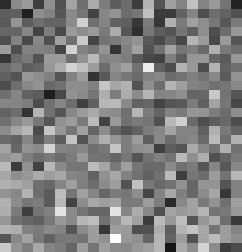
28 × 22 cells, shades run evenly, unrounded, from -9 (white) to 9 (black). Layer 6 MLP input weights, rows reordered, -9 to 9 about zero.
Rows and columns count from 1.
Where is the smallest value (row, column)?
27, 11
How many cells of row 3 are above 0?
15
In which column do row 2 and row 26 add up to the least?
18
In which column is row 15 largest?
4
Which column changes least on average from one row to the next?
12
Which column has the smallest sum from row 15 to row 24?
1
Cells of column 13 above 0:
16
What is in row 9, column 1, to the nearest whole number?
2
